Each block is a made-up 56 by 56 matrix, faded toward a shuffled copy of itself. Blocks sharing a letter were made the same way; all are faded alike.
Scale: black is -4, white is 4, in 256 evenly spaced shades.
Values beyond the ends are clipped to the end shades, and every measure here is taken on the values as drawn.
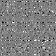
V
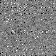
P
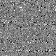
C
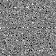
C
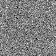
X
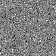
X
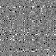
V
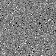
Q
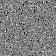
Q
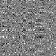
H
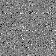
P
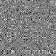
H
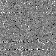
P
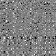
V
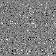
P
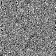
X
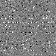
P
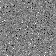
Q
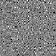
H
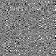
H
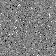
Q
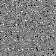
C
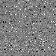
P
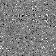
P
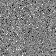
Q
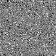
C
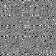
V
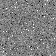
Q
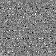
C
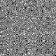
H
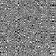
H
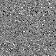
C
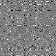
V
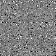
P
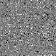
P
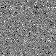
C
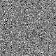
X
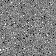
Q
